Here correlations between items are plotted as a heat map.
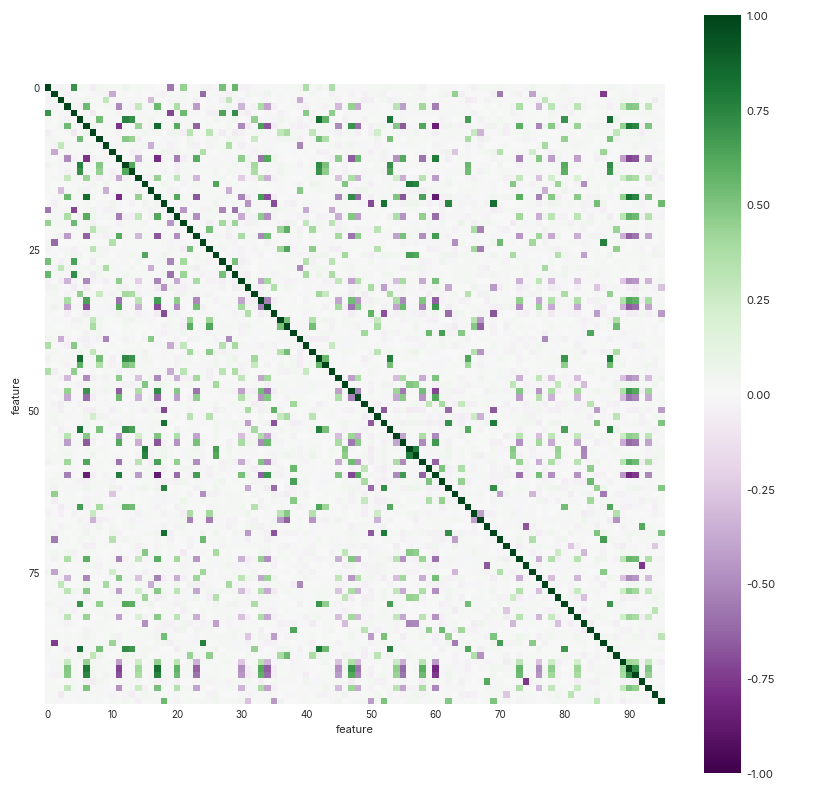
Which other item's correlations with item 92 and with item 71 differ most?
74
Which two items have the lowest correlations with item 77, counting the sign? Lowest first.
39, 16
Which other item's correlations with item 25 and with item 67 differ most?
37
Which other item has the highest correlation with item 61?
38
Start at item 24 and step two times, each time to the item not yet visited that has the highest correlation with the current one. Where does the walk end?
70
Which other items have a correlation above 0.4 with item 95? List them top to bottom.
18, 52, 62, 69
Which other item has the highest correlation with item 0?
4
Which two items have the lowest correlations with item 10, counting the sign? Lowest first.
1, 63
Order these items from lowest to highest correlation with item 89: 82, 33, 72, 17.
72, 82, 33, 17
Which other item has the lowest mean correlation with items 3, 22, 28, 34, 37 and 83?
67
